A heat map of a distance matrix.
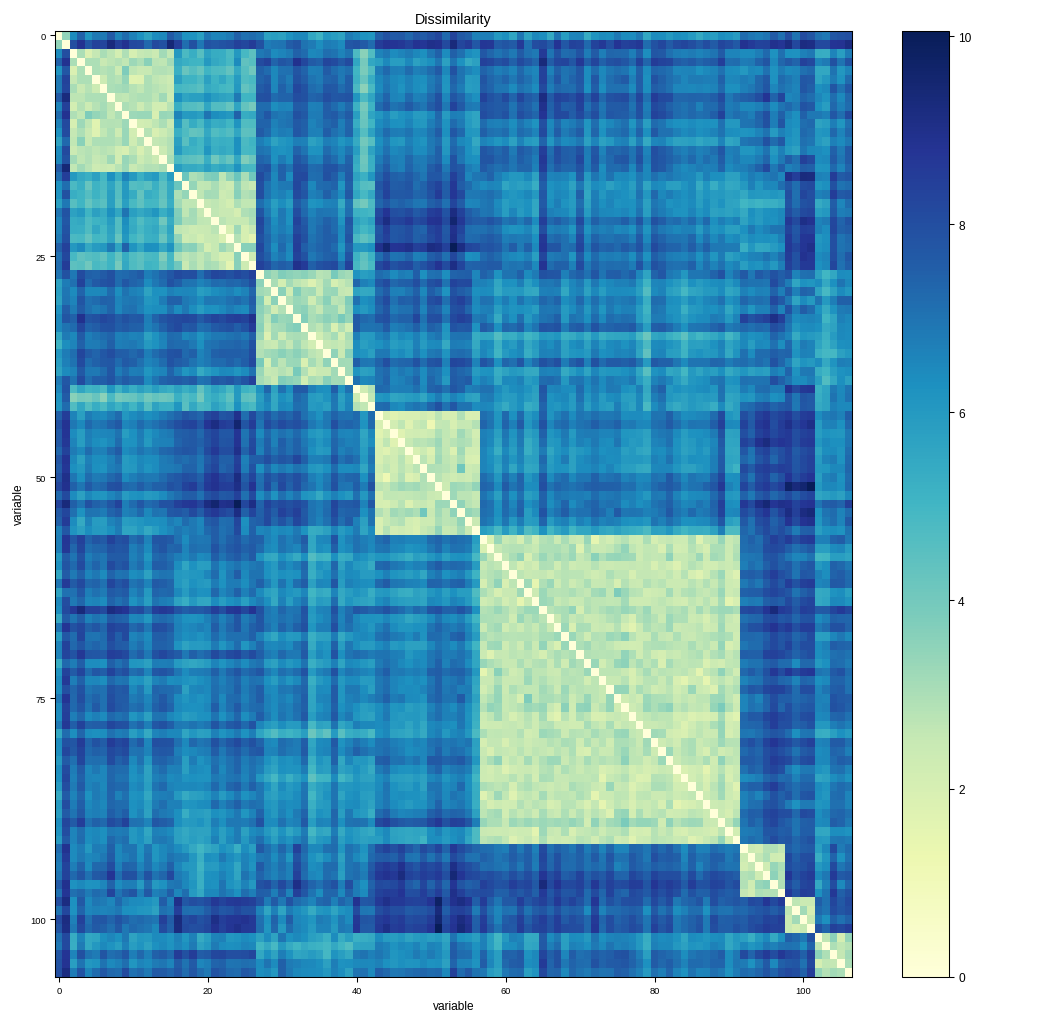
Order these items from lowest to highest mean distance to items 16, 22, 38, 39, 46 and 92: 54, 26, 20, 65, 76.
20, 26, 76, 54, 65
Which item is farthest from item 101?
51
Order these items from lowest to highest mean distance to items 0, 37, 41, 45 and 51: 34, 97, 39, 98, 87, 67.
34, 39, 87, 67, 97, 98
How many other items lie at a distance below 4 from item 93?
5
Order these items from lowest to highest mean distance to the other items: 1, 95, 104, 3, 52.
52, 3, 104, 95, 1
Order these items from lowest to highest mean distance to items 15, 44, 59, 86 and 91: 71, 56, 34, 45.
71, 56, 45, 34
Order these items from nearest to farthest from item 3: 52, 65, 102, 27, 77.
52, 102, 77, 27, 65
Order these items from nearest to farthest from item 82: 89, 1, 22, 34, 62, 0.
62, 89, 34, 0, 22, 1
